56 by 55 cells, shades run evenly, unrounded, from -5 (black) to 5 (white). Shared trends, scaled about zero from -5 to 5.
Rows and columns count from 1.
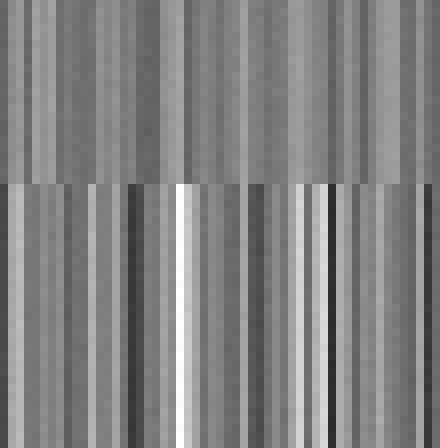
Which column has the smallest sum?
42
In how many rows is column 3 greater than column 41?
23
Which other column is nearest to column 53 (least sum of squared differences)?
15
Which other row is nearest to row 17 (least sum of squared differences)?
16
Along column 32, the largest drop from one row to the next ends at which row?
24
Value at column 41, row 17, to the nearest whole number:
0
